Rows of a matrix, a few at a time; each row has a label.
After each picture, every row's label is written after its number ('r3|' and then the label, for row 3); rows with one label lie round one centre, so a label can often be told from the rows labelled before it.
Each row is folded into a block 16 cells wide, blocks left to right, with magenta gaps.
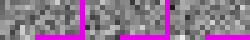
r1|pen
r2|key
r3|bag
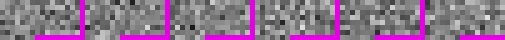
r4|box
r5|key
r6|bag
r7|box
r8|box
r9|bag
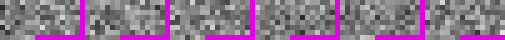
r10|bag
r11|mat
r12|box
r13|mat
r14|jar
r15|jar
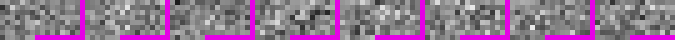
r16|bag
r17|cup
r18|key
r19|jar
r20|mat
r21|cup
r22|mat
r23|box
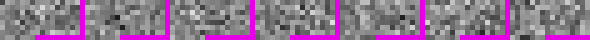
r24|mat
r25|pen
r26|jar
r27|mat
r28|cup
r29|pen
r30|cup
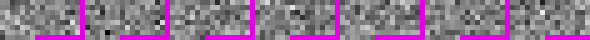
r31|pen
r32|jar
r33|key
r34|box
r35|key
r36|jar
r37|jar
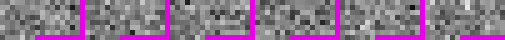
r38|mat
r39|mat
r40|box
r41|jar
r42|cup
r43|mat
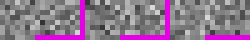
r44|jar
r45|cup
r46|pen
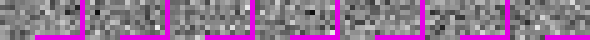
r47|jar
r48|cup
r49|bag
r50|box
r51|key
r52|mat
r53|key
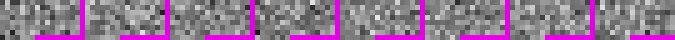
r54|pen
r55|mat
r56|key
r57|cup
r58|pen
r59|box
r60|pen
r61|pen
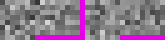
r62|bag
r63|jar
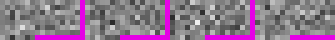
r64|cup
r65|key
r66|cup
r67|mat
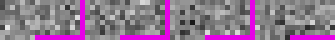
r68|bag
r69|mat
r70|mat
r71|box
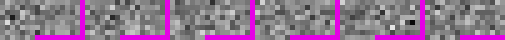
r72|key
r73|key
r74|mat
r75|jar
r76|jar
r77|box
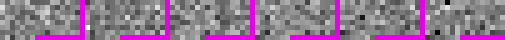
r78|mat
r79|box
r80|key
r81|pen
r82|box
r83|pen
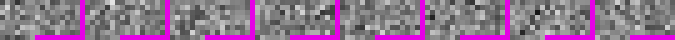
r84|pen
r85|bag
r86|mat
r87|mat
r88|bag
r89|key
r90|mat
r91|cup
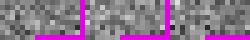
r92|bag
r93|pen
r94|pen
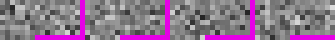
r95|box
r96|jar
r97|mat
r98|box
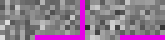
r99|box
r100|bag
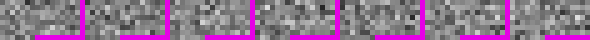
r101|key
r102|pen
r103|box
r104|bag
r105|bag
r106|box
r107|box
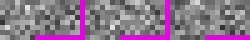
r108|jar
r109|bag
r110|cup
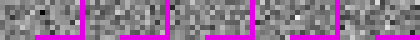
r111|jar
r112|jar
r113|bag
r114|jar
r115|key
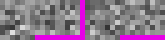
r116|cup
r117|bag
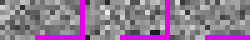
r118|mat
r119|pen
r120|pen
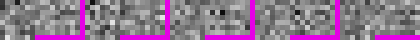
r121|bag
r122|bag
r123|box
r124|jar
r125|bag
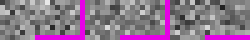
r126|cup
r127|cup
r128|key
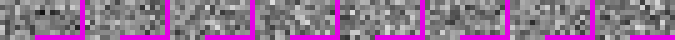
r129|box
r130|bag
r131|box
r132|mat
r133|key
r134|pen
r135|box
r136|key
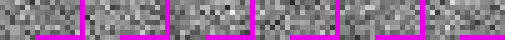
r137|key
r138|jar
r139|cup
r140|box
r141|pen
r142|cup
